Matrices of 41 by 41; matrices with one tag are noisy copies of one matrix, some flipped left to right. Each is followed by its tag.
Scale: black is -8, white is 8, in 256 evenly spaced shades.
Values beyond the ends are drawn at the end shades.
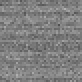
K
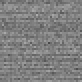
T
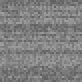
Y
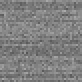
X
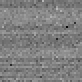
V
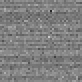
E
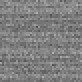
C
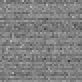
T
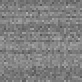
Y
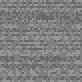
E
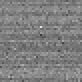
K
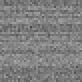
Y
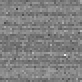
K
